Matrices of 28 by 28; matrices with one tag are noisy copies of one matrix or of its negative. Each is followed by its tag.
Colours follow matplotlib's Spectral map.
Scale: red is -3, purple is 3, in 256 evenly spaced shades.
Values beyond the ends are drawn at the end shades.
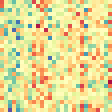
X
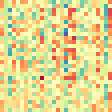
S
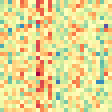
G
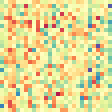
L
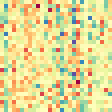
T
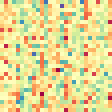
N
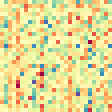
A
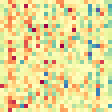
L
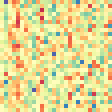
A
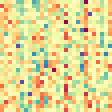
N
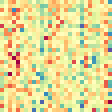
X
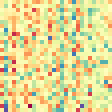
T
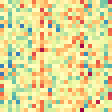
X
